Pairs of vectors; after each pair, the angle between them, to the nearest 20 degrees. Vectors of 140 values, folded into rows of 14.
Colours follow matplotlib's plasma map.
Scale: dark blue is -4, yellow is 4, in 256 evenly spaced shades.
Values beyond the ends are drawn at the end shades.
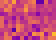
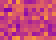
120 degrees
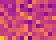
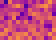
100 degrees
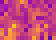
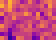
120 degrees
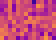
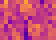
100 degrees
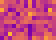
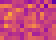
100 degrees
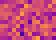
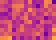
120 degrees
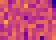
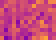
100 degrees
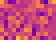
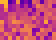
60 degrees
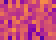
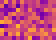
120 degrees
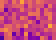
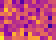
160 degrees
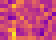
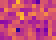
60 degrees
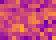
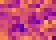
160 degrees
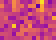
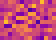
60 degrees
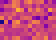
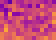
80 degrees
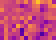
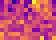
80 degrees
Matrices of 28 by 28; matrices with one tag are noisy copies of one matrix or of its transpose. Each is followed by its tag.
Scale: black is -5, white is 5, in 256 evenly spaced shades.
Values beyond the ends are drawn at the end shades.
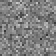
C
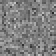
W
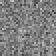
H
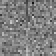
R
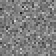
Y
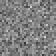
Y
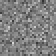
Y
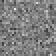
W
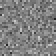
Y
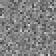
Y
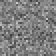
C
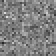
W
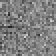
R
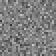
Y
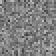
H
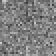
R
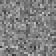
W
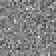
Y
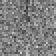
R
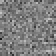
H
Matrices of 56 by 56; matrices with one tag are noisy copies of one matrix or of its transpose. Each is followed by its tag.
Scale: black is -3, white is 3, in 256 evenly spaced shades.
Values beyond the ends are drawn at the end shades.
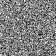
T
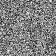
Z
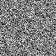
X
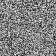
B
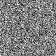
T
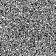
T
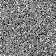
T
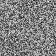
B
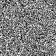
T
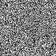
T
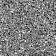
T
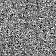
B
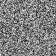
B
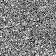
T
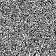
T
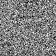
B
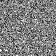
Z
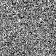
B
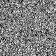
Z
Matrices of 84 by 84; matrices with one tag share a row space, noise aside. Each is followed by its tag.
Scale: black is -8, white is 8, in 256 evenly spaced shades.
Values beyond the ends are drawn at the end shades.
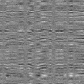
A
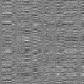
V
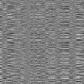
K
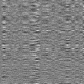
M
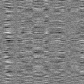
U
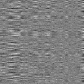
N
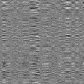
M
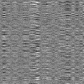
M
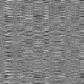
U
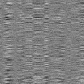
U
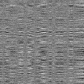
A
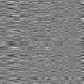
N
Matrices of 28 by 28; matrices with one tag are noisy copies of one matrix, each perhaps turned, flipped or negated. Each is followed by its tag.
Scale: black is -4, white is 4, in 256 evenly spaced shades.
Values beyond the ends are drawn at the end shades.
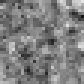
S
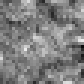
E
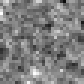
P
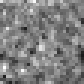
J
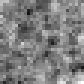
S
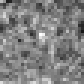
J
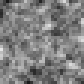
P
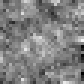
E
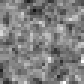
P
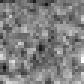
J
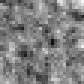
S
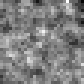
S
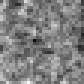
J
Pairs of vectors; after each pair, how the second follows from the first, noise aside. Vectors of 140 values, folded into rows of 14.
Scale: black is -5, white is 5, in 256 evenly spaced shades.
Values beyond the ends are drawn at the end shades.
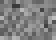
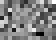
reversed, scaled up.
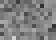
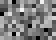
reversed, scaled up.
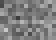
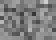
wrapped around, negated.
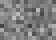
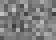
reversed.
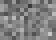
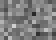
wrapped around, negated.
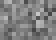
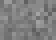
shrunk.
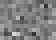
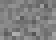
shrunk.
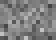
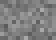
shrunk.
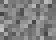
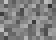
copied.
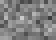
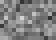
copied.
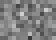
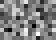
reversed, negated, scaled up.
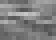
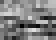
reversed, negated, scaled up.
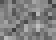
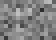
reversed.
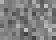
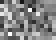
reversed, scaled up.
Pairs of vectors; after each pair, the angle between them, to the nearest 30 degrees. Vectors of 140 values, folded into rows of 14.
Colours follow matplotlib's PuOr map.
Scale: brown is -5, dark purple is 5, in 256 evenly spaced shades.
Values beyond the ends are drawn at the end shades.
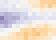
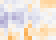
30 degrees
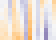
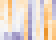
150 degrees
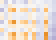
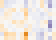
60 degrees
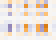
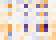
150 degrees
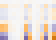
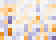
120 degrees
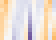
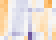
30 degrees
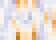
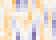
150 degrees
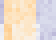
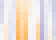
60 degrees
